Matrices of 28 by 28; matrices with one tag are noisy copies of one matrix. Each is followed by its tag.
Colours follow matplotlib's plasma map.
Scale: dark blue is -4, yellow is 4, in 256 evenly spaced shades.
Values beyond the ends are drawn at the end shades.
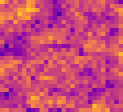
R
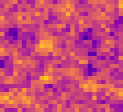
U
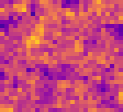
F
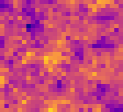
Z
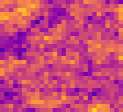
R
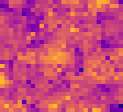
Z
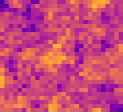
Z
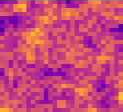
F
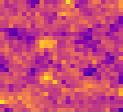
U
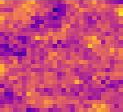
R
